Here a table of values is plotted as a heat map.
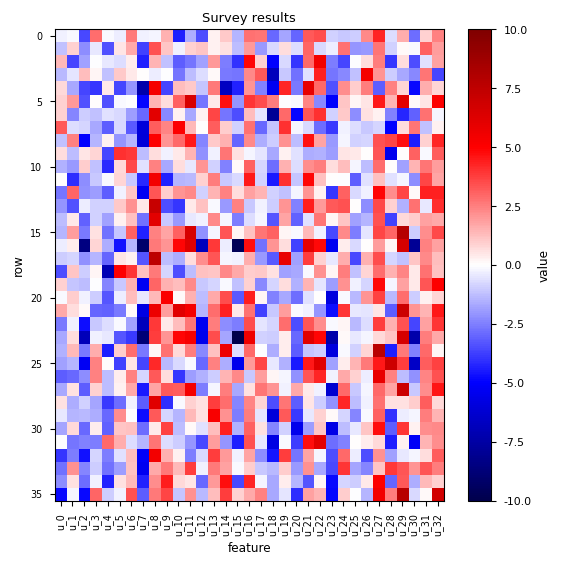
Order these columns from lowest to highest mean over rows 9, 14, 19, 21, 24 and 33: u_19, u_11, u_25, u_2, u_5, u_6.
u_2, u_25, u_5, u_19, u_6, u_11
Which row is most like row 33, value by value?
12
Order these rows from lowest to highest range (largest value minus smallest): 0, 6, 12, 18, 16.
0, 12, 18, 6, 16
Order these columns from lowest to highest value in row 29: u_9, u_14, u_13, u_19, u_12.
u_9, u_12, u_14, u_19, u_13
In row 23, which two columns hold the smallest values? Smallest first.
u_15, u_7
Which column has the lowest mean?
u_7
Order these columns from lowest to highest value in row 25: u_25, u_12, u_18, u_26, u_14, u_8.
u_12, u_14, u_18, u_25, u_26, u_8
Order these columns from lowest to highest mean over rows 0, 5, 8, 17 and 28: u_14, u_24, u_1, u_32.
u_1, u_24, u_14, u_32
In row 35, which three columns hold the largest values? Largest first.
u_29, u_32, u_27
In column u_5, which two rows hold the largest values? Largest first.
18, 9
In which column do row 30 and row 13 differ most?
u_23
